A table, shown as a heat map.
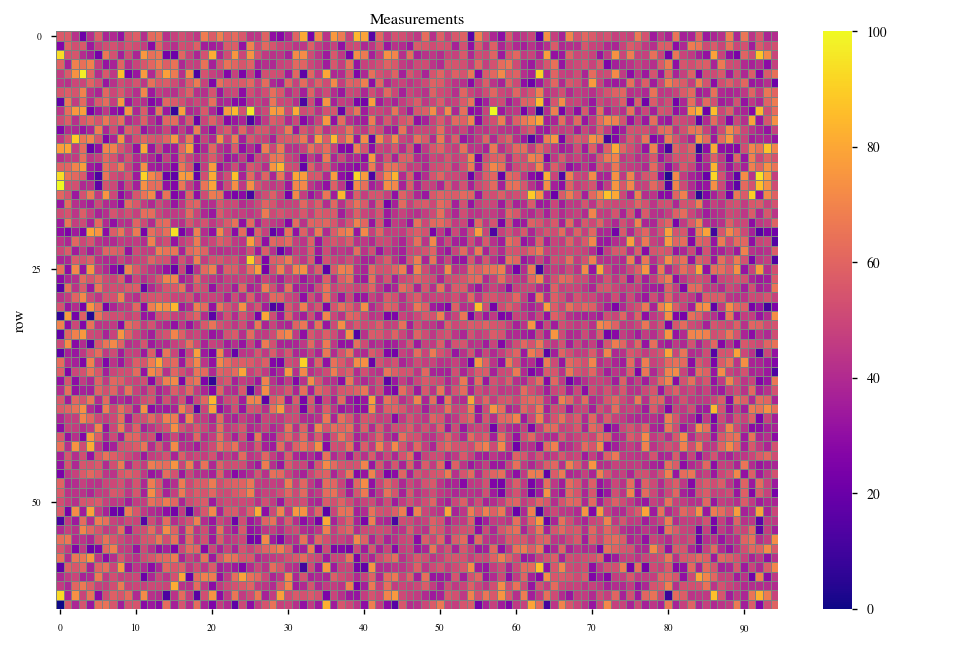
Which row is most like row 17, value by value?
9
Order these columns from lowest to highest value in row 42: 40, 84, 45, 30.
45, 40, 30, 84
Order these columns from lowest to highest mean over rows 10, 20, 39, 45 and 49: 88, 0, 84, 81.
0, 81, 88, 84
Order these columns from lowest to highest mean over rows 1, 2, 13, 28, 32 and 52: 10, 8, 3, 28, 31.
10, 31, 8, 28, 3
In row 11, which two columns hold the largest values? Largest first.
2, 36
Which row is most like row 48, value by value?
49
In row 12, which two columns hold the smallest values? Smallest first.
84, 80
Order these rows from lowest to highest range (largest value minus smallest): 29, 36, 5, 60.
5, 36, 29, 60
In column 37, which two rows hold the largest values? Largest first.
17, 31
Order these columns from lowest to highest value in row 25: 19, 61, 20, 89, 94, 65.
61, 65, 94, 19, 20, 89
